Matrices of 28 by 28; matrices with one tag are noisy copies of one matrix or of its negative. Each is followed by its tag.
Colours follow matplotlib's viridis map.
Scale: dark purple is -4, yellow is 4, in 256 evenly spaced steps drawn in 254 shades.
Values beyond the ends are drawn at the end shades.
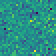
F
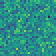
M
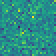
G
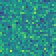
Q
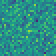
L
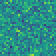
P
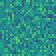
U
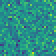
U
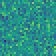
P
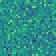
F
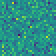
P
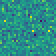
U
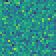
U
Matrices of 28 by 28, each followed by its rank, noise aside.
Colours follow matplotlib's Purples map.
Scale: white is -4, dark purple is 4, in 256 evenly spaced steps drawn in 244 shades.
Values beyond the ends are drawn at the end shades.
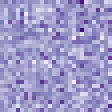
six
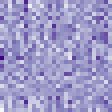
four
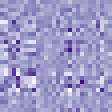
three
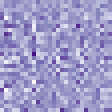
three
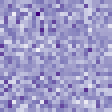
six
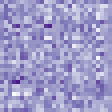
six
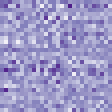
four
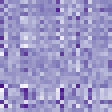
two
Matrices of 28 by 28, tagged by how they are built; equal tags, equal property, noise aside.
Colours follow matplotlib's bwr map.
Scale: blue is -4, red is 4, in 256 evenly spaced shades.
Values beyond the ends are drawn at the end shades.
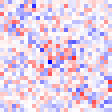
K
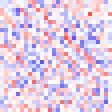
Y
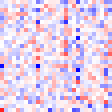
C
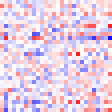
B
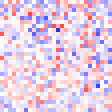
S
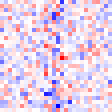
C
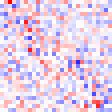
K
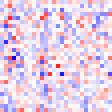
B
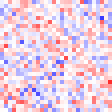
Y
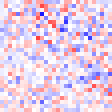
S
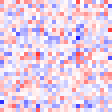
B
